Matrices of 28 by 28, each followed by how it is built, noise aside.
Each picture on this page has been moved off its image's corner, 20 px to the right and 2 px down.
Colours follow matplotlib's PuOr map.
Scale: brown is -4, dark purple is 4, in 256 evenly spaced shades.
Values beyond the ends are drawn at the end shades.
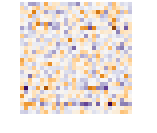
uneven rows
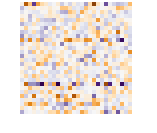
uneven rows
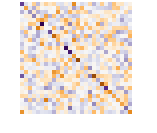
diagonal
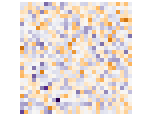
Toeplitz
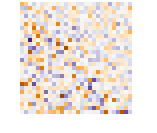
lower triangular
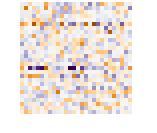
uneven rows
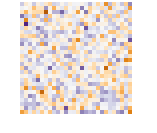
Toeplitz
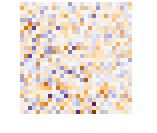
lower triangular
